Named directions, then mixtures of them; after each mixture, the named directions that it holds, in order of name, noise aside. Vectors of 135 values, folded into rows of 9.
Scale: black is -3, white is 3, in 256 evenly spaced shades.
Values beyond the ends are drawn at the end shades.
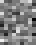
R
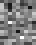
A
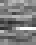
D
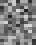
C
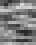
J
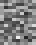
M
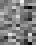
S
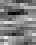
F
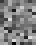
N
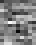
A, F, J.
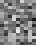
C, R, S.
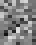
C, R.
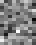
C, R.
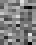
S.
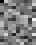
R.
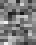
C, F, S.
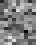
C, J, N.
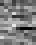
D.
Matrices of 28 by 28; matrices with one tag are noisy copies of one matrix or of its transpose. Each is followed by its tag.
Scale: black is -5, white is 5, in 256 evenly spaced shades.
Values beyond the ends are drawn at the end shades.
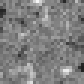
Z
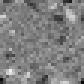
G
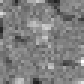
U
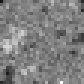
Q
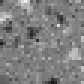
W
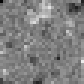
Q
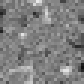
Z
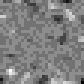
G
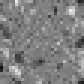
G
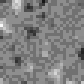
W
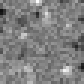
Z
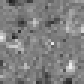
Z
